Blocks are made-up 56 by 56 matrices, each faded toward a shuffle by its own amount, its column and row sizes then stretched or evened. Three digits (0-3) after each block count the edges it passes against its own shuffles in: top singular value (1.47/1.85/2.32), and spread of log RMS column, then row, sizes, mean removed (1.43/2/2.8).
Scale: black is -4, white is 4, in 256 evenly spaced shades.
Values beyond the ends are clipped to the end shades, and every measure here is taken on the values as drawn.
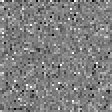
1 0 1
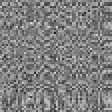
3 0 2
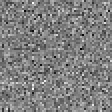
0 1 1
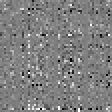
1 3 2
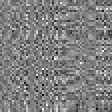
3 3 0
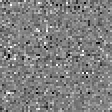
0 1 2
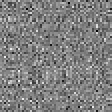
3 1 0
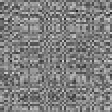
3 1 2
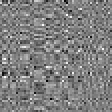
3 1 2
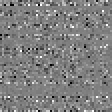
1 1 3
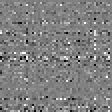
2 2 3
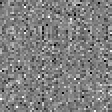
2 1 0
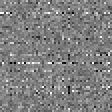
1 1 2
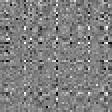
3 2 2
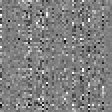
1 3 1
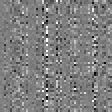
3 3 0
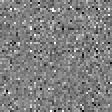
1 2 1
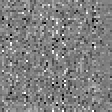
1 2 0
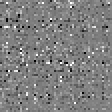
0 2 2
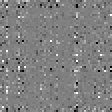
1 2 2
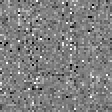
0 2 0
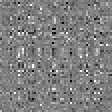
3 2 2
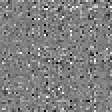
0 2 2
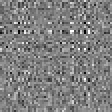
3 2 2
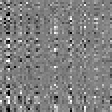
3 3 2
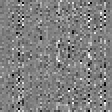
2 3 0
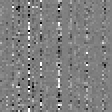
2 3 0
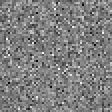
0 1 0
